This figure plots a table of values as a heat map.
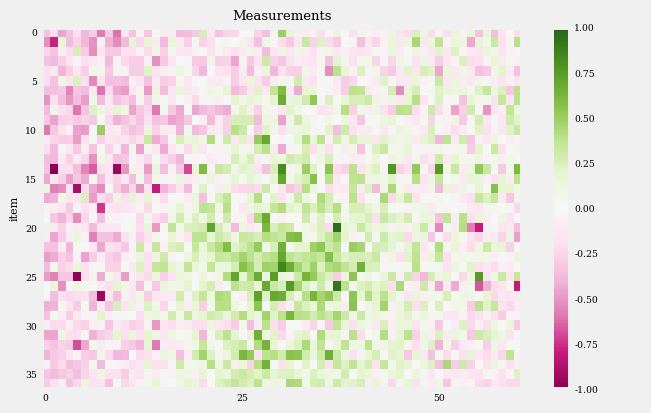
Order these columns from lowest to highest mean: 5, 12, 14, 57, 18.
5, 12, 14, 18, 57
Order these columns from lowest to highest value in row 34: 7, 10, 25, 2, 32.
7, 2, 10, 32, 25
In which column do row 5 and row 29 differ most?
28
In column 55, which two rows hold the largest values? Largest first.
25, 14
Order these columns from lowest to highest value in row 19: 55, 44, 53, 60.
60, 55, 44, 53
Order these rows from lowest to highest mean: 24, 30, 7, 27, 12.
30, 12, 7, 27, 24
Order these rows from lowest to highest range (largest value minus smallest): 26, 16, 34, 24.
34, 24, 16, 26
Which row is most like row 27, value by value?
18
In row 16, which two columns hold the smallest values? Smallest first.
4, 14
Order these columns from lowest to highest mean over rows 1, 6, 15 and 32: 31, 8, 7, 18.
7, 8, 18, 31
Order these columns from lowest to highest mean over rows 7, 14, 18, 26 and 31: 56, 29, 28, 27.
56, 28, 27, 29
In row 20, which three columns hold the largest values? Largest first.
37, 21, 28
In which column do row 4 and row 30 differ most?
43
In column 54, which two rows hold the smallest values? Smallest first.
20, 1
